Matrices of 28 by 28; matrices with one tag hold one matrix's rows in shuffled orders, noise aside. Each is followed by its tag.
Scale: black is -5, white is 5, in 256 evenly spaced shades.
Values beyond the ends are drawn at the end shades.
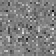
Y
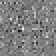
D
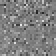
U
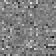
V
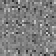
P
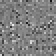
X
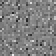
X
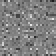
V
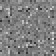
Y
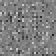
D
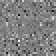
P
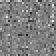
Y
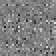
P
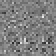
U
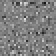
U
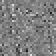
X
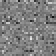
V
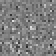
X
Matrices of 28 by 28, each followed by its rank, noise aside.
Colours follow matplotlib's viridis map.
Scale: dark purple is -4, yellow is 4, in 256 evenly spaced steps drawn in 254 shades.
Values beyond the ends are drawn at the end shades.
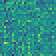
seven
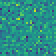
six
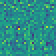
six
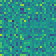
five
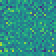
six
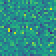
six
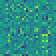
five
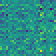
six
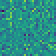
seven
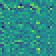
four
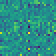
four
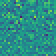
seven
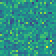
seven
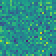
six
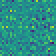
five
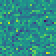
seven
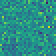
six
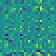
four
